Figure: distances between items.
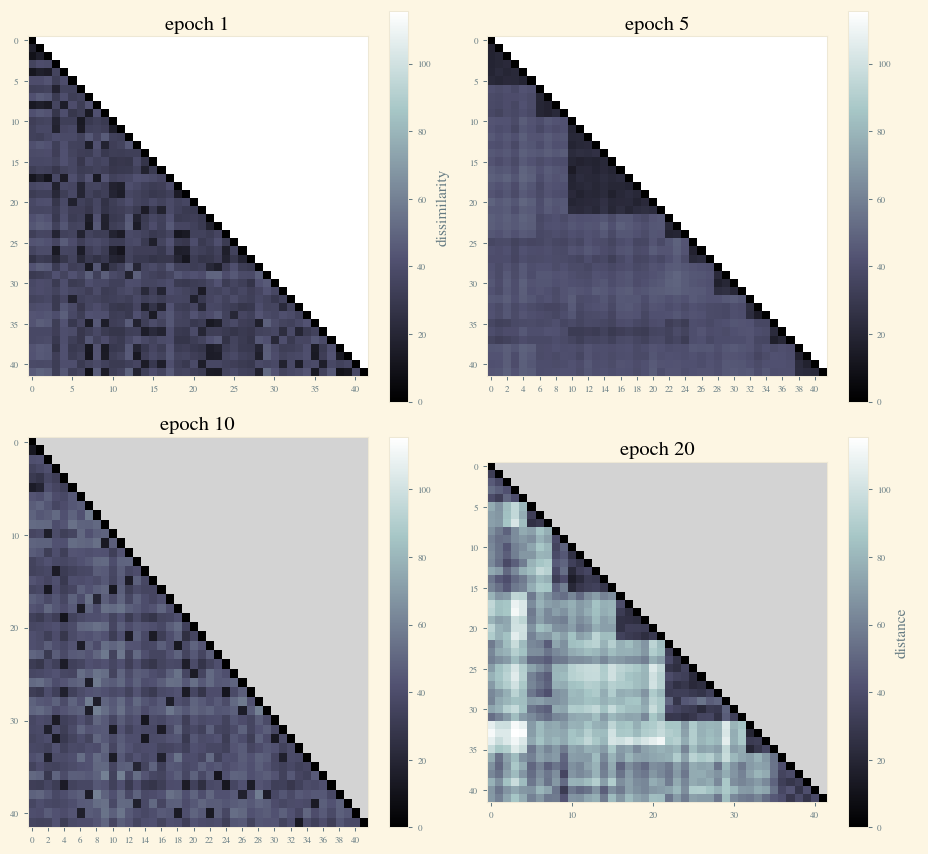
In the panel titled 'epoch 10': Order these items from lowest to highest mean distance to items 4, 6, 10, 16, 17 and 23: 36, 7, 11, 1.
36, 1, 7, 11
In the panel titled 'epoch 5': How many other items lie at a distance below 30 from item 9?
3
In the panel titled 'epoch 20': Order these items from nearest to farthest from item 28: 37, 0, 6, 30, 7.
30, 7, 6, 37, 0
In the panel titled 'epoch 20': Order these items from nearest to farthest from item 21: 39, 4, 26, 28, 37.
37, 39, 28, 26, 4
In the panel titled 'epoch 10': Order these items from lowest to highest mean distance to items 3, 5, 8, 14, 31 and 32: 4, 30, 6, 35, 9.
30, 4, 35, 6, 9
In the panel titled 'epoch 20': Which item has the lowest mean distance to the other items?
24
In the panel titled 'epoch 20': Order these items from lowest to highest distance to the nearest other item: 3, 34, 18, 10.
10, 18, 34, 3
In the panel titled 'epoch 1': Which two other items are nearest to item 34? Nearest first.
15, 25
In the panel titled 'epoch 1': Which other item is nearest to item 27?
19
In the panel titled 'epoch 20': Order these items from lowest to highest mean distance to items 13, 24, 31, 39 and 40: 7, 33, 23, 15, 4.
23, 7, 15, 4, 33
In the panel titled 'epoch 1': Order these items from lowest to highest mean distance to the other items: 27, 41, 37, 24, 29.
27, 24, 41, 37, 29
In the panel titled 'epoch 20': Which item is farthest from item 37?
3
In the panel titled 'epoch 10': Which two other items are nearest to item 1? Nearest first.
0, 5
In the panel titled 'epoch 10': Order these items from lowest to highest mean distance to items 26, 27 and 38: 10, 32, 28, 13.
32, 10, 13, 28
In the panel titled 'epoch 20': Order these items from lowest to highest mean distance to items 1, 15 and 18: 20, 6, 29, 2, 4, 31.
2, 20, 4, 31, 6, 29
